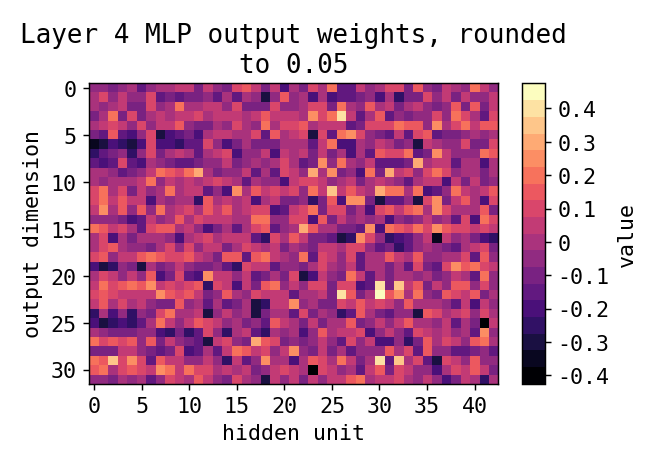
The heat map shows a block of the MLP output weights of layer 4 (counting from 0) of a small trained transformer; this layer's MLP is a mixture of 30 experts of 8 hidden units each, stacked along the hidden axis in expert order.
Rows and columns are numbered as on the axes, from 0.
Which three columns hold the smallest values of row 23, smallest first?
17, 18, 40
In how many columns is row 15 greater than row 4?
19
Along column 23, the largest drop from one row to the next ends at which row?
30
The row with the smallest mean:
6
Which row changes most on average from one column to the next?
29
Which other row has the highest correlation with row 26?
20
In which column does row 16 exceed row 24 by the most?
12
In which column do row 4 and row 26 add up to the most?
41
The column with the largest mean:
24
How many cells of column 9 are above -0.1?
26
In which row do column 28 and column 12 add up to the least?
21
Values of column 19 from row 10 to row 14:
-0.05 0.1 0.05 -0.2 -0.05
